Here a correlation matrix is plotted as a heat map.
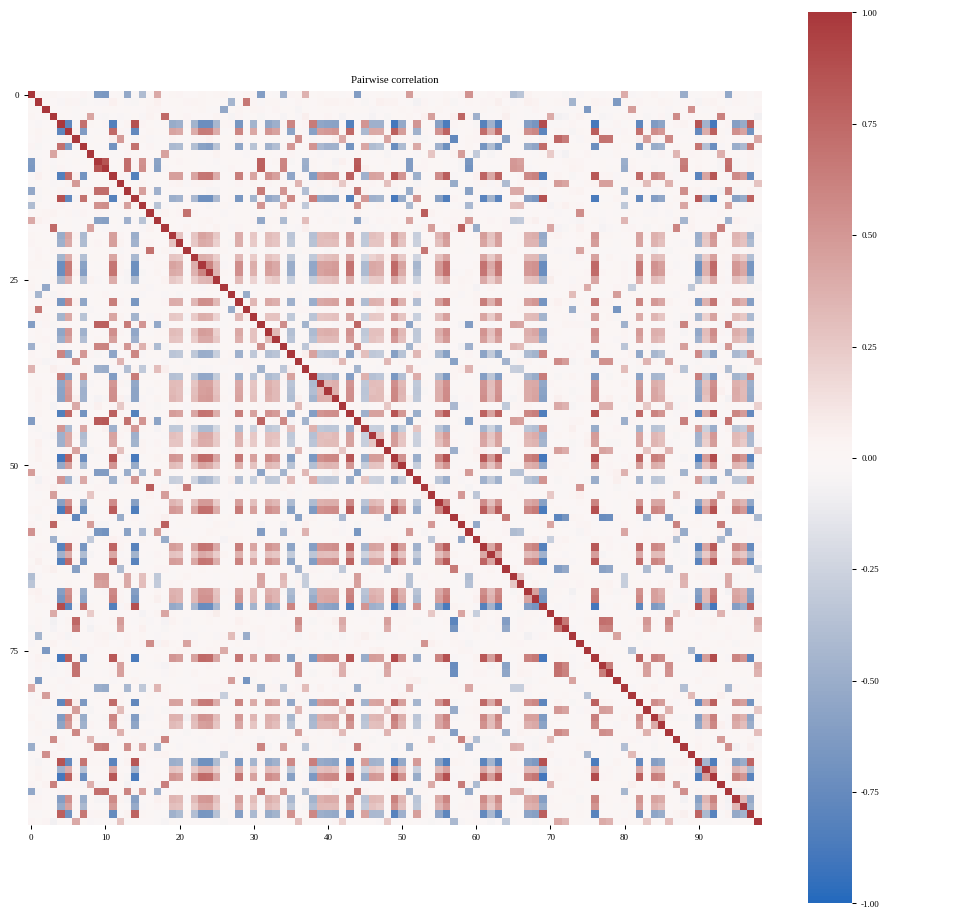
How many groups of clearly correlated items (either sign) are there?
7
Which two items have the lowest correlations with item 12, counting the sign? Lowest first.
57, 64
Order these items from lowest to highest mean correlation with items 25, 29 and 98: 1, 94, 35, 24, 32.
35, 94, 32, 24, 1
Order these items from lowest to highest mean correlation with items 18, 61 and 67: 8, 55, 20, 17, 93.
17, 8, 93, 20, 55
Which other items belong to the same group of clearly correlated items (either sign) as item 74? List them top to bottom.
16, 21, 53
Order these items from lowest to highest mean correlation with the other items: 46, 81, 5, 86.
81, 86, 46, 5
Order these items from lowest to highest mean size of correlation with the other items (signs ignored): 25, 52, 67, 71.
71, 25, 52, 67
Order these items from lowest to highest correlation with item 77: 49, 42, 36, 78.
49, 42, 36, 78
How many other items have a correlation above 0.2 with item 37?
5
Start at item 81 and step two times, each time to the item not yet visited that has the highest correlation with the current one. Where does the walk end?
89
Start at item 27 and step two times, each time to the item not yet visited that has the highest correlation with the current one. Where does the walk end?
73
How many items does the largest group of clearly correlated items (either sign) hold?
45
